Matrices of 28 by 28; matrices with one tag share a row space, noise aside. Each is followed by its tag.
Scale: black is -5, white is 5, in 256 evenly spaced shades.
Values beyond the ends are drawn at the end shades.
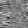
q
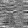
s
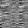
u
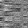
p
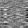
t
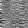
u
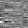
p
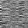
u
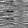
s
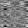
t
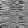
u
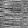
p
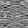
t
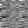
u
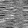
s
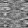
t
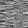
s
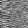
q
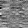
u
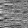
p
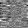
q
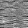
s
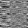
q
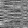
p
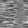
s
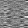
t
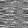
s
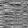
p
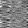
q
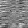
u
